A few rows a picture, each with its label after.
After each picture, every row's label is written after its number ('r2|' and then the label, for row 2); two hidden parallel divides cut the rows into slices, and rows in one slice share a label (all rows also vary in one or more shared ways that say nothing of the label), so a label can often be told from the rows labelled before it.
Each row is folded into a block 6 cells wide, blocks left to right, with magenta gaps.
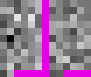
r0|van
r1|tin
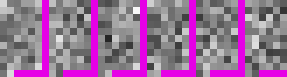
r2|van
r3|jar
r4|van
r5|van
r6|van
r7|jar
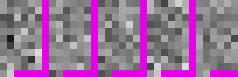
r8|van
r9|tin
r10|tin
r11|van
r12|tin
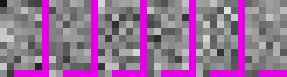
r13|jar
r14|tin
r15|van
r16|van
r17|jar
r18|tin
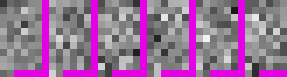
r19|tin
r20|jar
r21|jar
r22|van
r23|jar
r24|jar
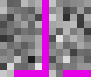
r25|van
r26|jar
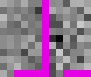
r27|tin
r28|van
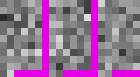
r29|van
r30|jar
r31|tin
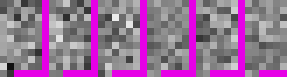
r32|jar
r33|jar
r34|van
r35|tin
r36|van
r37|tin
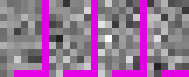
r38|tin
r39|van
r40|jar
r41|jar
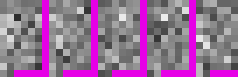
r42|jar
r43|jar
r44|tin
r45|van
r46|jar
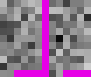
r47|van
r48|van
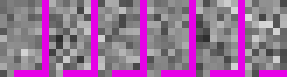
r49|tin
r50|van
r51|tin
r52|tin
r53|van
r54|jar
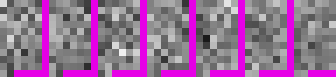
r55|jar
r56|jar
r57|van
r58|jar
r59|van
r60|van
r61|tin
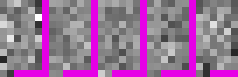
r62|jar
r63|tin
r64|tin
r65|tin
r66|jar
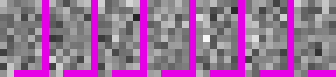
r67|van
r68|van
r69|van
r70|tin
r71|jar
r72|jar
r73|tin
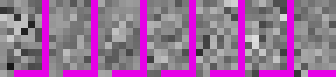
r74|jar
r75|tin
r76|tin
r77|tin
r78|van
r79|jar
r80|tin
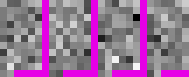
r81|van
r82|jar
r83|van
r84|van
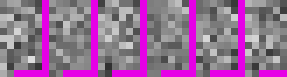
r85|jar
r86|tin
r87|jar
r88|tin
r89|jar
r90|jar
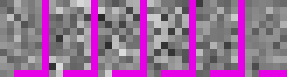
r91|tin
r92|van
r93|van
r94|jar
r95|tin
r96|tin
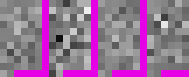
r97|tin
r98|van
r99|tin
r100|tin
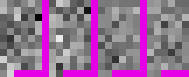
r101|van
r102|jar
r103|tin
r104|tin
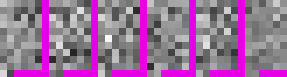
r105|jar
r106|jar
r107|jar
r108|van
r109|jar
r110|tin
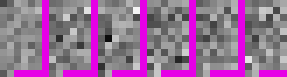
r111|tin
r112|van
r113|van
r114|van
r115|van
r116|van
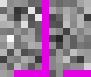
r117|jar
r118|van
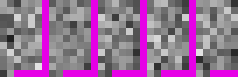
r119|van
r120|tin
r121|jar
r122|jar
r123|jar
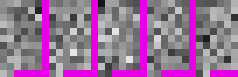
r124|jar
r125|van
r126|jar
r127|jar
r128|van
